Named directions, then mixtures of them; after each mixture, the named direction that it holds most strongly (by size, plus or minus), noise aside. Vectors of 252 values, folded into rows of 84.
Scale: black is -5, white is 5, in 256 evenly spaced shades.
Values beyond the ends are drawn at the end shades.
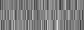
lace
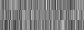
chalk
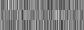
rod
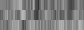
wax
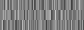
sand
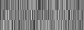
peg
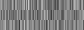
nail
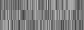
peg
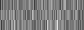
lace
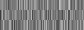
lace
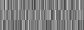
sand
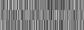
rod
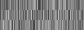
peg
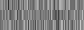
rod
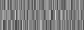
sand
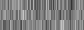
sand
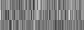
peg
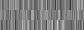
chalk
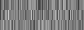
peg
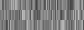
chalk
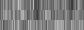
wax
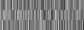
sand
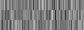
sand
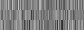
rod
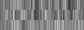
wax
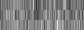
lace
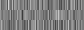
rod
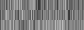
peg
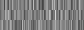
sand
